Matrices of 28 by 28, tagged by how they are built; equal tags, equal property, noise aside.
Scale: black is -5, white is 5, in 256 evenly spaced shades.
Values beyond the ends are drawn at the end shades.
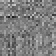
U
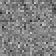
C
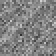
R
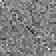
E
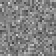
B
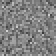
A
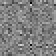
U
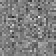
U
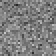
B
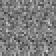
C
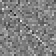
E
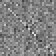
E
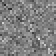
E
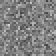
A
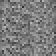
A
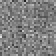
U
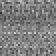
C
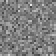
B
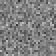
C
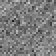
R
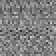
C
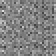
A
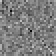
E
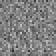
C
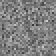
B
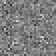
A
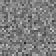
C
